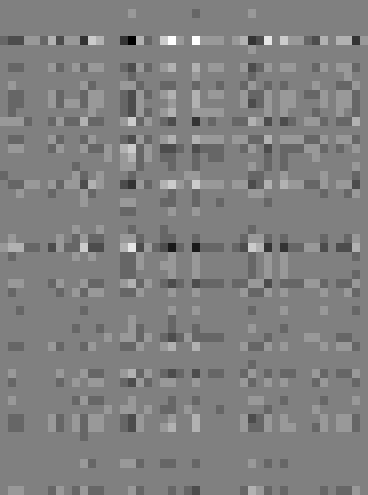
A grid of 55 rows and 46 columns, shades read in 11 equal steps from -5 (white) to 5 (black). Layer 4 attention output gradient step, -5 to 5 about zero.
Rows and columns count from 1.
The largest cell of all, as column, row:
17, 5
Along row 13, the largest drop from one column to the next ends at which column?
18
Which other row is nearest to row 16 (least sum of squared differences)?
11
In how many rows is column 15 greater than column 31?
11
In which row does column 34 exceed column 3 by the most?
28
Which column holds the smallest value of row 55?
32
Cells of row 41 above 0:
1
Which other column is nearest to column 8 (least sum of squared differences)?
2
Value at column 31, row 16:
-1
